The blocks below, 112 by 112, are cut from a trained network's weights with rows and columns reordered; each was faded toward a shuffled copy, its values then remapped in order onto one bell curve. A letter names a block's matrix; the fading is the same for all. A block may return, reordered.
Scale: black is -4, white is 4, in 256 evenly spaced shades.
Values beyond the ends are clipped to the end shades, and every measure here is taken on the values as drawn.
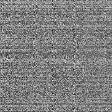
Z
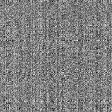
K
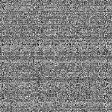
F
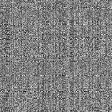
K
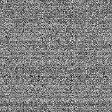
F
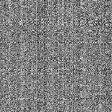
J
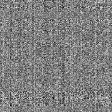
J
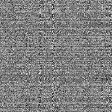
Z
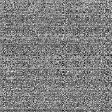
F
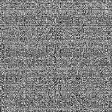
F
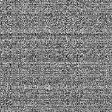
Z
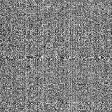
J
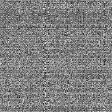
Z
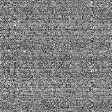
F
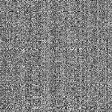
J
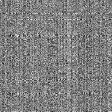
K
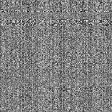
K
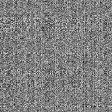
J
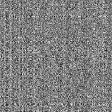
J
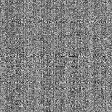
K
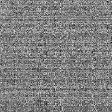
Z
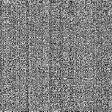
J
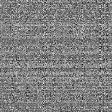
Z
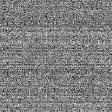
Z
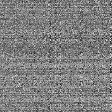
Z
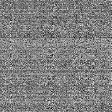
F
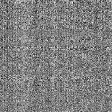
J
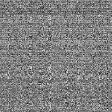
F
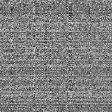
Z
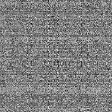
Z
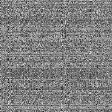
Z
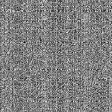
K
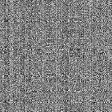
J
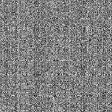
J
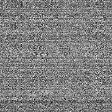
Z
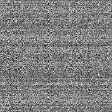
Z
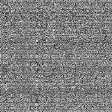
F
